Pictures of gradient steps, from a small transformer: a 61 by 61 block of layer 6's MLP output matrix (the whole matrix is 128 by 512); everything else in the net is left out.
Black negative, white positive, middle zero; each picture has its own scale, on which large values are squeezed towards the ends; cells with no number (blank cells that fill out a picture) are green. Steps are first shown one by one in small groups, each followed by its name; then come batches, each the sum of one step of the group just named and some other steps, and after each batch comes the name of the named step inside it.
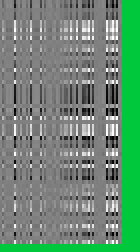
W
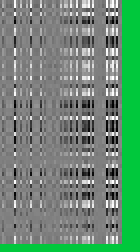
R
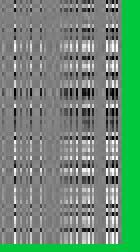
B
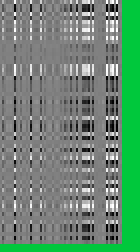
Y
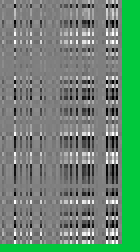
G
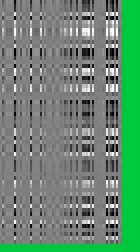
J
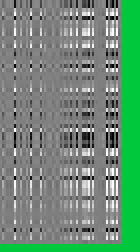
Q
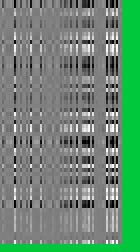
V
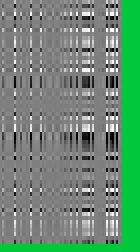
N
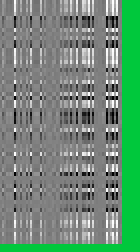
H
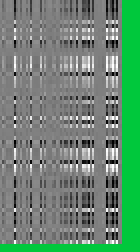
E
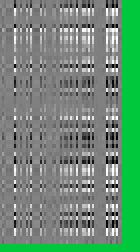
Q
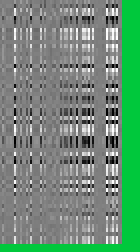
W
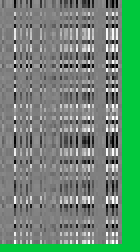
V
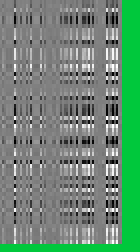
E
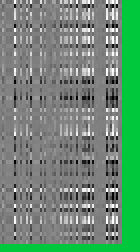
Y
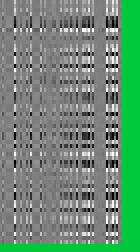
Q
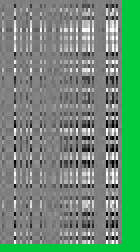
Y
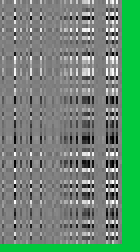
Y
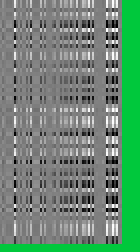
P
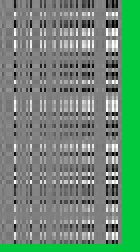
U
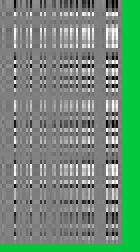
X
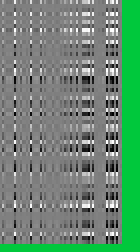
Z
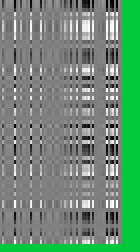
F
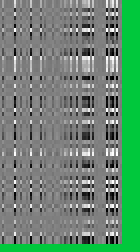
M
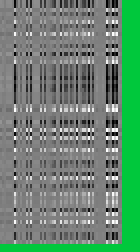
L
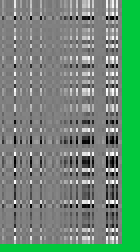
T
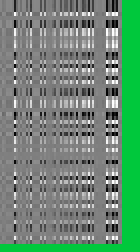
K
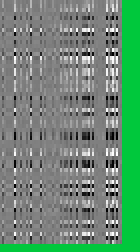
M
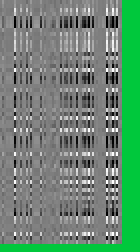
M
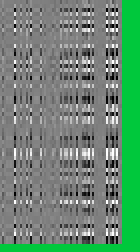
M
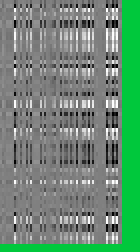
K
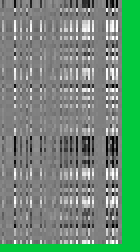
F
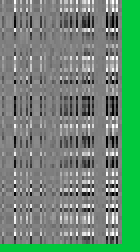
M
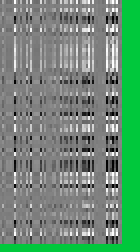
Z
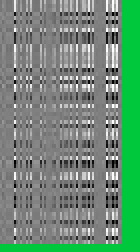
P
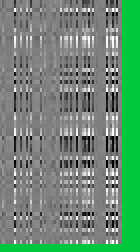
F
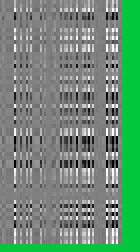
T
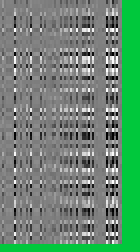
M
